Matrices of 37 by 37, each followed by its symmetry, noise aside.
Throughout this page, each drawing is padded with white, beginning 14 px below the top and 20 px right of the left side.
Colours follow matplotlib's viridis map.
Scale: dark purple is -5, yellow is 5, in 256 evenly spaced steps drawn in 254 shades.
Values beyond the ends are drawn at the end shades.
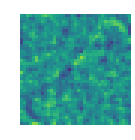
antisymmetric.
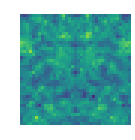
mirrored left to right.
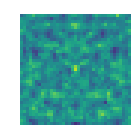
mirrored left to right.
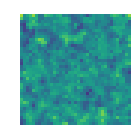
no symmetry.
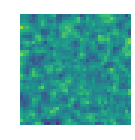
antisymmetric.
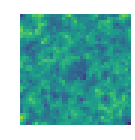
symmetric.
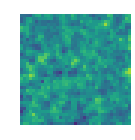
no symmetry.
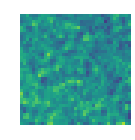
antisymmetric.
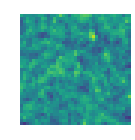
no symmetry.
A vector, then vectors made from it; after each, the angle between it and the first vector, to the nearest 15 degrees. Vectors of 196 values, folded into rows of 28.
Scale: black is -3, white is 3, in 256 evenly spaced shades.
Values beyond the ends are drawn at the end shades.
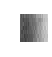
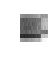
45 degrees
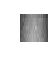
105 degrees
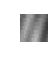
135 degrees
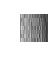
150 degrees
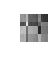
120 degrees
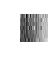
30 degrees
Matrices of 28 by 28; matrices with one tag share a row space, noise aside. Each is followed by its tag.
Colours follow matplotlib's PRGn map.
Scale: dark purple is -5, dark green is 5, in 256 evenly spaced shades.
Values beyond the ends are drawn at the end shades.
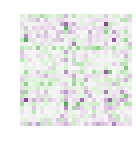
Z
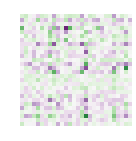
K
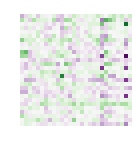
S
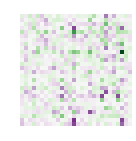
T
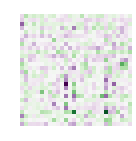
Z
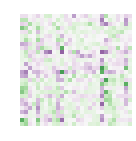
S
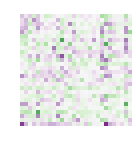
S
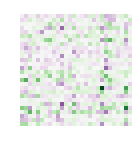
S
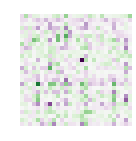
K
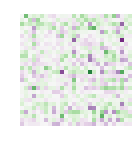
T
